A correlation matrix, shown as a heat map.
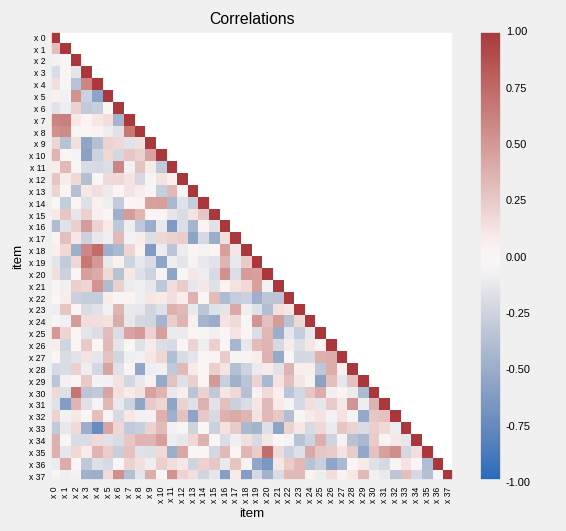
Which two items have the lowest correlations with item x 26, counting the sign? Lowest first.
x 36, x 17
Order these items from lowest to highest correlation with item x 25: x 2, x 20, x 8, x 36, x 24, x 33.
x 36, x 24, x 2, x 33, x 20, x 8
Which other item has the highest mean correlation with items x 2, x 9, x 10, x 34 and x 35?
x 30
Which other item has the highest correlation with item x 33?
x 5
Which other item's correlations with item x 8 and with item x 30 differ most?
x 31
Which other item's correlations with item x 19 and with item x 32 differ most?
x 10
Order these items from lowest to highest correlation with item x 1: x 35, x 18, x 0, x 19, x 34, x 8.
x 19, x 35, x 34, x 18, x 0, x 8
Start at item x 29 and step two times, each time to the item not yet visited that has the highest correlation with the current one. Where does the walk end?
x 7
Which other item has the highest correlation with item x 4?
x 18
